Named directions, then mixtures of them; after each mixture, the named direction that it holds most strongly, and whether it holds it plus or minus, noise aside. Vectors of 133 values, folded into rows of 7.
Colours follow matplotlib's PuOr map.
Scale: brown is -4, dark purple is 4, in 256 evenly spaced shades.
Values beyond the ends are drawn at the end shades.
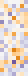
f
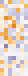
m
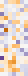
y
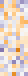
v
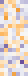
v, plus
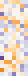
y, plus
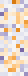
y, plus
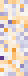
y, plus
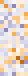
f, plus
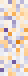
m, minus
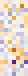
f, plus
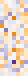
f, plus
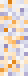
y, plus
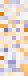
y, minus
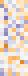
m, minus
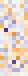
f, plus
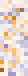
f, plus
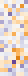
f, plus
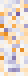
y, minus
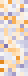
f, plus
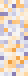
y, plus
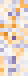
m, plus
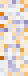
y, minus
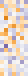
m, plus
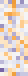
v, plus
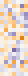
f, minus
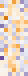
y, plus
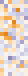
m, plus
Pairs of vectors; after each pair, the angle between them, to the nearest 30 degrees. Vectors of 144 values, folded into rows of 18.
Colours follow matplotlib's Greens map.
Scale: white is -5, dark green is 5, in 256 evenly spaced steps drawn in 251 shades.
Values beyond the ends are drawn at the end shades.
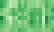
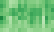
30 degrees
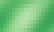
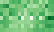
60 degrees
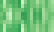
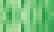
150 degrees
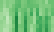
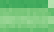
90 degrees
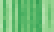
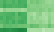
90 degrees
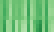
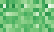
90 degrees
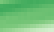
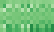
120 degrees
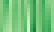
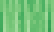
60 degrees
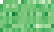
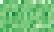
30 degrees
